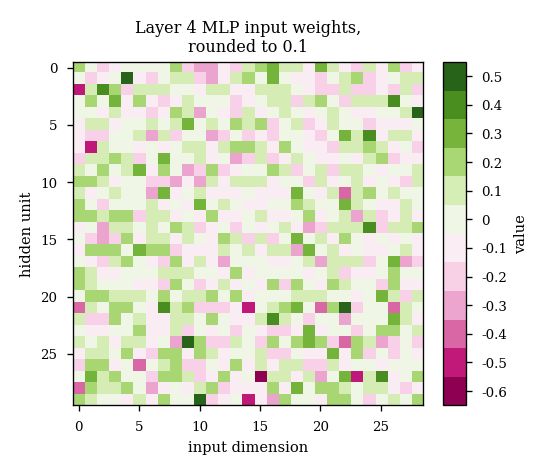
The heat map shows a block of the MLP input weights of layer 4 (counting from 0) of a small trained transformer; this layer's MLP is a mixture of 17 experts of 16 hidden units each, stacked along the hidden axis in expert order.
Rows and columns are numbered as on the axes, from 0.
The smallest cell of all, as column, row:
15, 27
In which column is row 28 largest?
18
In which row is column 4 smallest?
2
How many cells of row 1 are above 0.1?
4
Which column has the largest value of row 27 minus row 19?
25
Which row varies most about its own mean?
21
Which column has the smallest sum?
6
